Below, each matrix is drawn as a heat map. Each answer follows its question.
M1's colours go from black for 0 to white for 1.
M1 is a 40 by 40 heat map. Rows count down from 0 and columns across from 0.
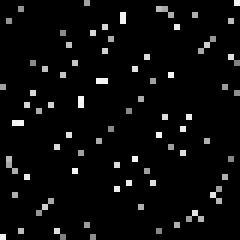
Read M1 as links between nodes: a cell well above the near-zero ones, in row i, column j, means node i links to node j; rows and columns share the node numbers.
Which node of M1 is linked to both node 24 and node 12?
node 28
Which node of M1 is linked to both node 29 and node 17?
node 4
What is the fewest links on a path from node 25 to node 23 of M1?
3
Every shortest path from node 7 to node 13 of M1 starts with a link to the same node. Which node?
node 34
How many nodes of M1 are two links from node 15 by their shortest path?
2
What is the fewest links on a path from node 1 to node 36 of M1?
4
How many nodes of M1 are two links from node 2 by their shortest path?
4
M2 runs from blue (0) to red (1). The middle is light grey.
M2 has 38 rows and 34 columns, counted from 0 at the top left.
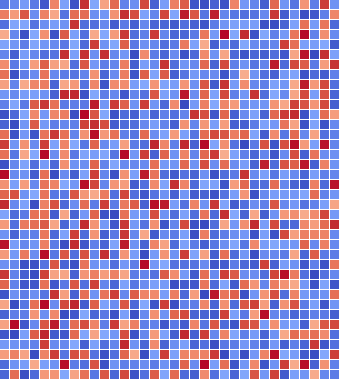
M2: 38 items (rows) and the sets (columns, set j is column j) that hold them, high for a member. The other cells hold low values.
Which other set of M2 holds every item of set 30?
32
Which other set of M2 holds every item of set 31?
4
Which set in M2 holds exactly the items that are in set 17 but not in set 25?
23
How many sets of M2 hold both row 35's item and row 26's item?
4
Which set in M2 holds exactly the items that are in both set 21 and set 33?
13
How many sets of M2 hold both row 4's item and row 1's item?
2
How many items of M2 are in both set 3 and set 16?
2
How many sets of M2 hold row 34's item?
4
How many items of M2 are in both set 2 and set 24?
3
